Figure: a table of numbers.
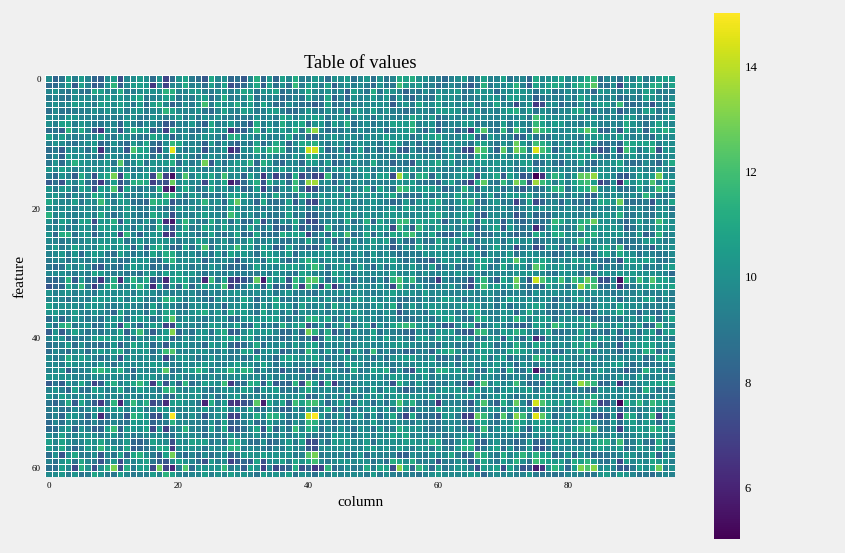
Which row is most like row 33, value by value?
46
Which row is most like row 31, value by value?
50
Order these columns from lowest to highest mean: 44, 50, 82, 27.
44, 50, 27, 82
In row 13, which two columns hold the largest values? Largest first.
24, 11
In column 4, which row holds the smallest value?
60
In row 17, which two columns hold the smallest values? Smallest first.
19, 18
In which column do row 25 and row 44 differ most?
82
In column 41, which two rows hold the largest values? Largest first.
52, 11
